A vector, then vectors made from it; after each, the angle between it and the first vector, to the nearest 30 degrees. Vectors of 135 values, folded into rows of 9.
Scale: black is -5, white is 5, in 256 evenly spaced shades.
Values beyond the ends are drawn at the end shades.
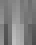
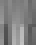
30 degrees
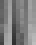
150 degrees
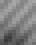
90 degrees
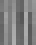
90 degrees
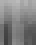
60 degrees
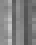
90 degrees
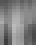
30 degrees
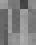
90 degrees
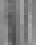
120 degrees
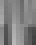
30 degrees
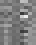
120 degrees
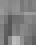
60 degrees
